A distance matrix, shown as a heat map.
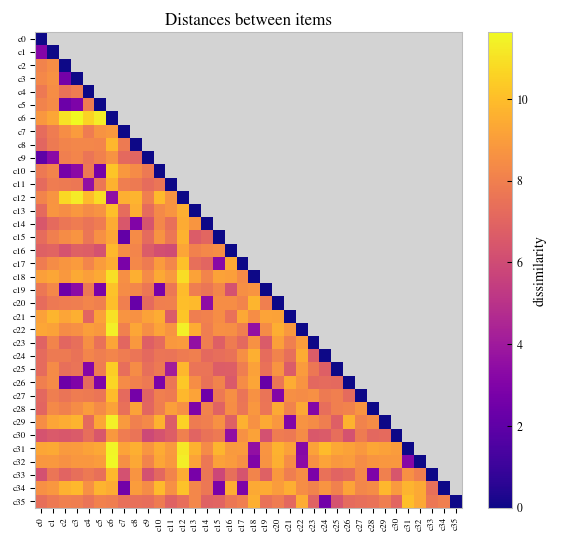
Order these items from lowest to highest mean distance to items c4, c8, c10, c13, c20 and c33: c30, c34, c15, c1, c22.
c30, c15, c1, c34, c22
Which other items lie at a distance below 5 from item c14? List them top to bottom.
c8, c20, c27
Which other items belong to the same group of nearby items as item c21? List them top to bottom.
c29
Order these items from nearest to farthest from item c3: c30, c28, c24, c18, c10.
c10, c30, c24, c28, c18
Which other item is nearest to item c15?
c7
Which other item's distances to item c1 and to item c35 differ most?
c24
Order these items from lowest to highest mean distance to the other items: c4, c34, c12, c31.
c4, c34, c31, c12
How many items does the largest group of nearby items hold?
6
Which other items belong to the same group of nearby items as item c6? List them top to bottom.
c12
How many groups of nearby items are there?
11
